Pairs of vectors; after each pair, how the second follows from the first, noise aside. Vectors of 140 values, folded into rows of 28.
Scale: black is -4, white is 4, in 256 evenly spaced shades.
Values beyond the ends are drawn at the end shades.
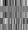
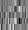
wrapped around.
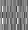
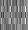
reversed.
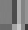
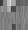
reversed, partly zeroed.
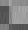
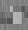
wrapped around, negated, partly zeroed.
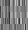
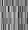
reversed.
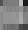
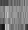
reversed.
